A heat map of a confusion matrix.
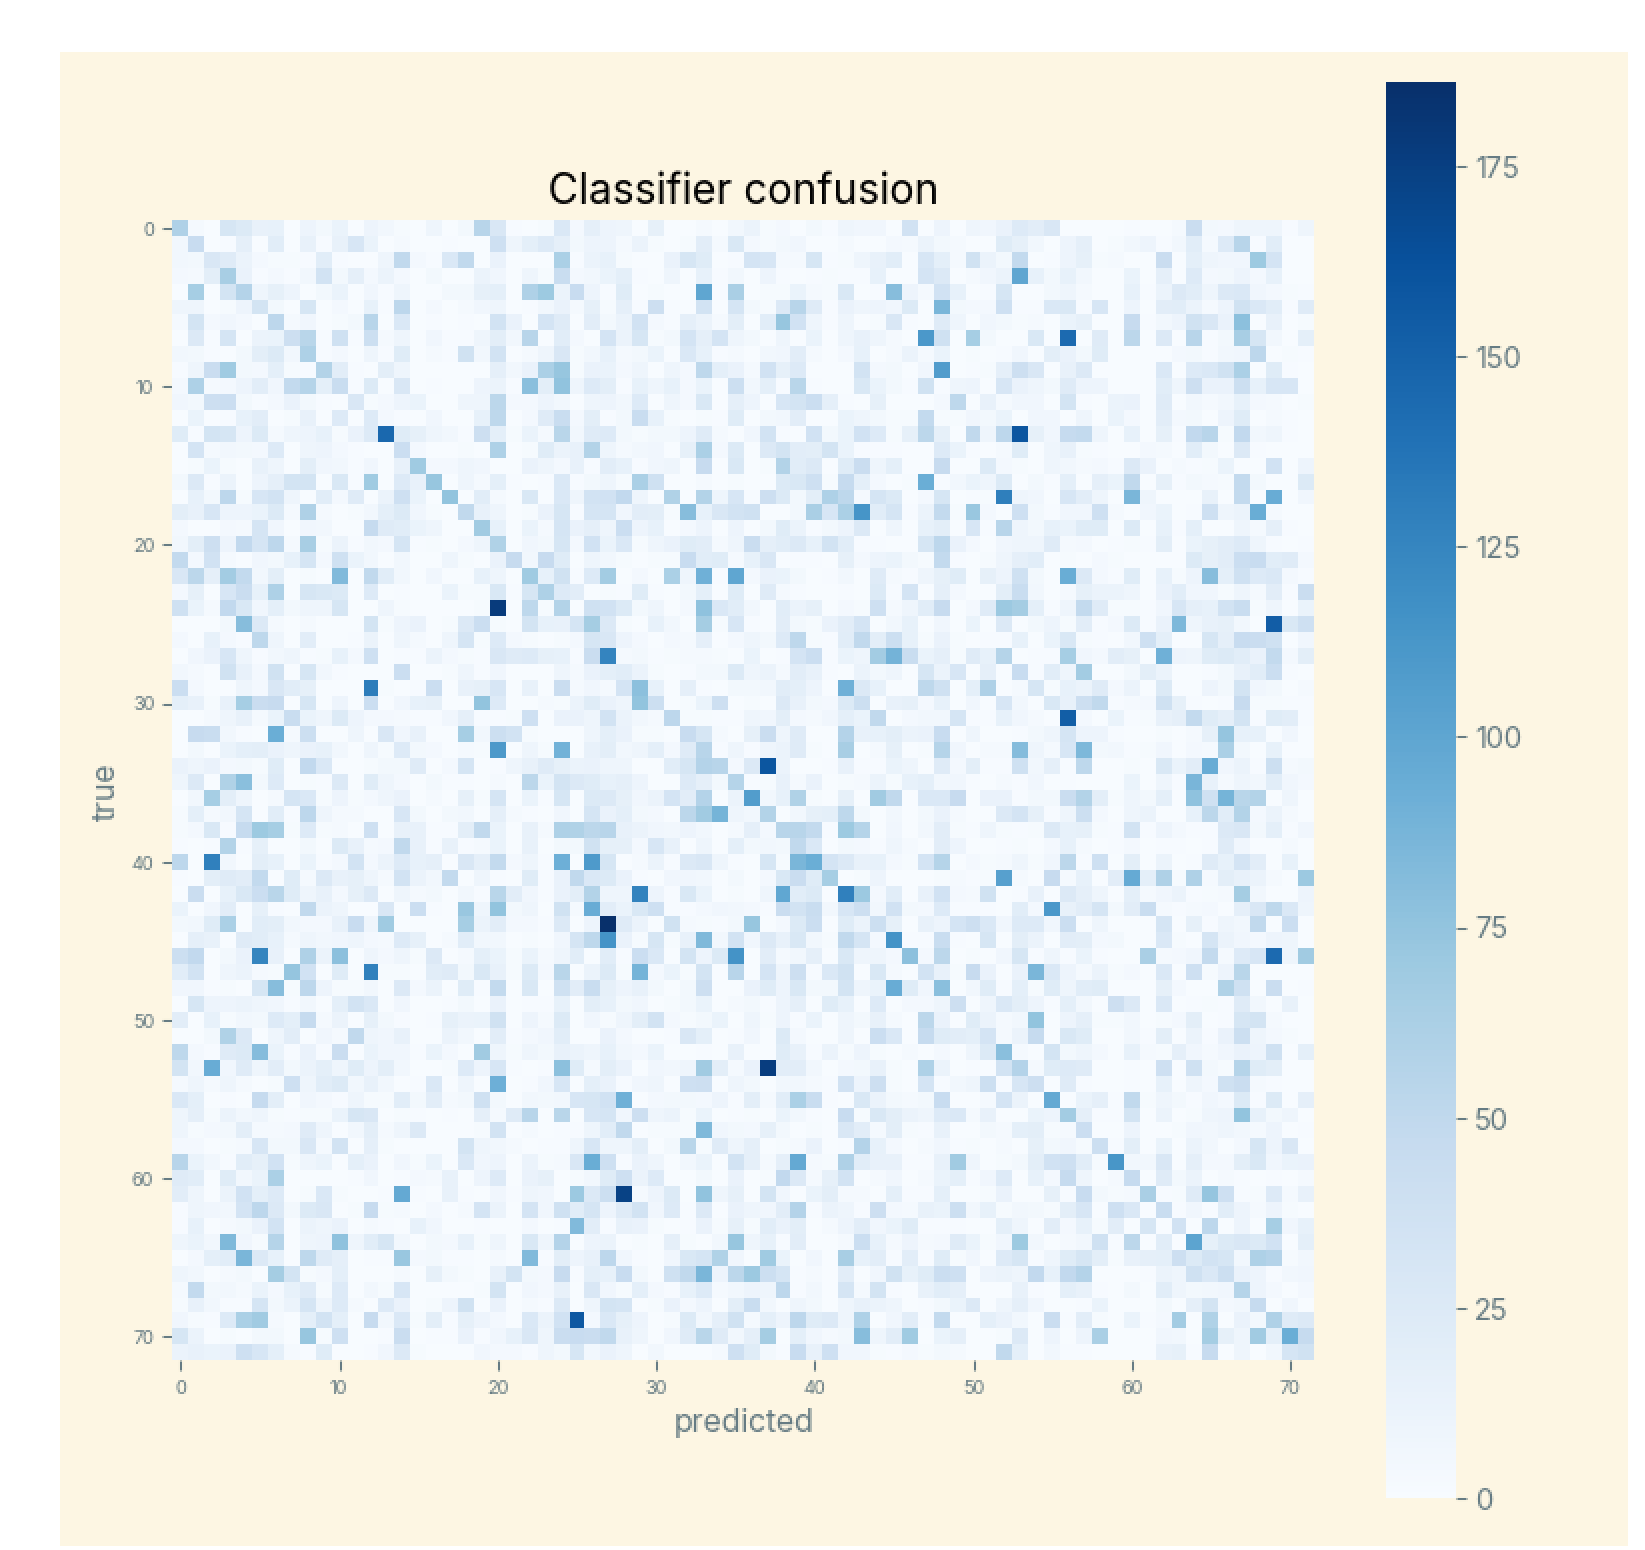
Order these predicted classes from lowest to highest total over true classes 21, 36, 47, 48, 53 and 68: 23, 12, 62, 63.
63, 23, 62, 12
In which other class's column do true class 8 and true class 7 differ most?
56
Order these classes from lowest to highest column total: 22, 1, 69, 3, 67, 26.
1, 22, 3, 69, 26, 67
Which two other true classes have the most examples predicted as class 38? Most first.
42, 6
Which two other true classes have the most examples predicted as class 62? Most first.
27, 41
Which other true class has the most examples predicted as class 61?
46
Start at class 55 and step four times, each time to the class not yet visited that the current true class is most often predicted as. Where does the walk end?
20
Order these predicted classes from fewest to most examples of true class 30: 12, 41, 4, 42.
41, 42, 12, 4
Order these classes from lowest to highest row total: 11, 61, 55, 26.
11, 26, 55, 61
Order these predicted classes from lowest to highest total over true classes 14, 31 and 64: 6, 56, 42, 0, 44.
0, 42, 44, 6, 56
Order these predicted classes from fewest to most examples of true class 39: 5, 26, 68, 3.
68, 5, 26, 3
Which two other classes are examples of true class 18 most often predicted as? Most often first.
43, 68
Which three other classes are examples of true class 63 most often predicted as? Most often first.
25, 69, 65
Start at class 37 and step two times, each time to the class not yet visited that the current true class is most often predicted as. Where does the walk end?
65
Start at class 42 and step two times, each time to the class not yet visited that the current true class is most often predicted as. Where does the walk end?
12
